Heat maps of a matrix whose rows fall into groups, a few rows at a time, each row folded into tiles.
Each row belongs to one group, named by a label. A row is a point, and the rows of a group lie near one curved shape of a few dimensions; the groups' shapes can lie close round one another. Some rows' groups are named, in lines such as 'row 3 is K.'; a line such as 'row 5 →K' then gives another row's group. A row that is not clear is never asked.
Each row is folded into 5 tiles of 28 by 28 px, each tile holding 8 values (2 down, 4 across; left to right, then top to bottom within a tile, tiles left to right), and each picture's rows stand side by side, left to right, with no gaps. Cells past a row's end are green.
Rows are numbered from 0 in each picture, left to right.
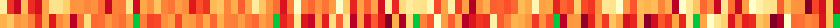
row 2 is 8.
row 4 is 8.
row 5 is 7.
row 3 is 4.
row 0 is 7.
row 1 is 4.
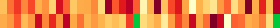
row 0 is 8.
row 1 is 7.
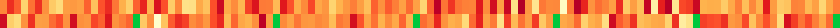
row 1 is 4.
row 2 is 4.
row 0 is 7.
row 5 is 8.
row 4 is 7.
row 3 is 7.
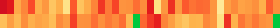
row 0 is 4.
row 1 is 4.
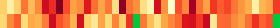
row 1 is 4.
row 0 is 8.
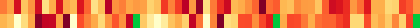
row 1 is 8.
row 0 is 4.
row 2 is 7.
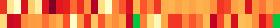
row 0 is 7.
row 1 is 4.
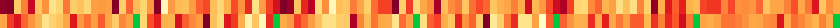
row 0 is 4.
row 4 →7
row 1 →8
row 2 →4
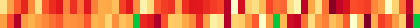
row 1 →7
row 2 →7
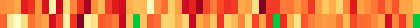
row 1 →8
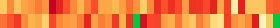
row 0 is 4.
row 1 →7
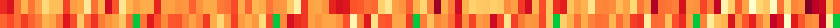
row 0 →8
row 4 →7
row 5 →7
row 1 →8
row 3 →7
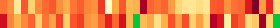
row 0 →8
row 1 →4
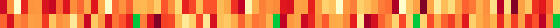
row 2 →8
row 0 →7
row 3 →7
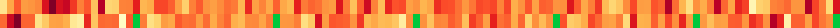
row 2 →8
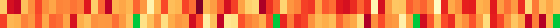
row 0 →7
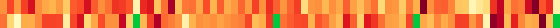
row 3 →4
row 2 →8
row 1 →4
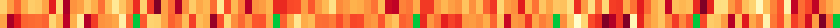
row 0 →8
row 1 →7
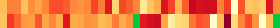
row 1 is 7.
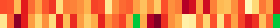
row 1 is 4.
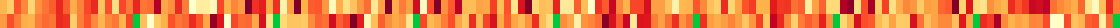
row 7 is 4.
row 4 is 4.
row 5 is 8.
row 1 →7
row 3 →7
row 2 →7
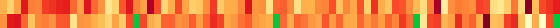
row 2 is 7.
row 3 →8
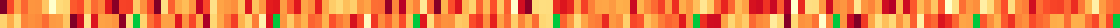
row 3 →7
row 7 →4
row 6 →4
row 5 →7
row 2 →7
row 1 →8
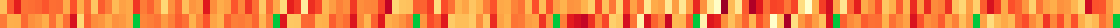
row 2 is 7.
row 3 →4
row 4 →8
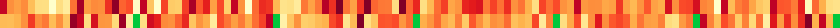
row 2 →8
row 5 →8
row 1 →7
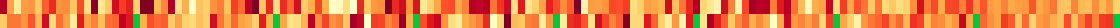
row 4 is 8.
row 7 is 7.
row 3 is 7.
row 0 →7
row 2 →7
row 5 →7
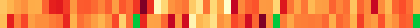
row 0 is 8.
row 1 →7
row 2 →7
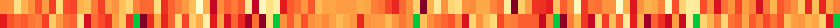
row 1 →8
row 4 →8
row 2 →4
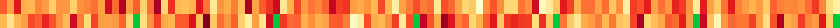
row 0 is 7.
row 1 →8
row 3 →8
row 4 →8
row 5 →8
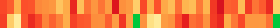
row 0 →8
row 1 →4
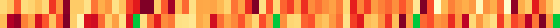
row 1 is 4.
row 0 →8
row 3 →7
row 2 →8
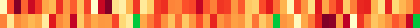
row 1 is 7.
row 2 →4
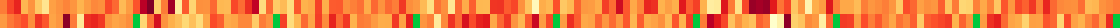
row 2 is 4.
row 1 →4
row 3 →4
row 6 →8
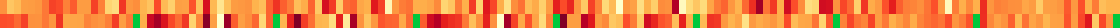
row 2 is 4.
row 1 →8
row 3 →8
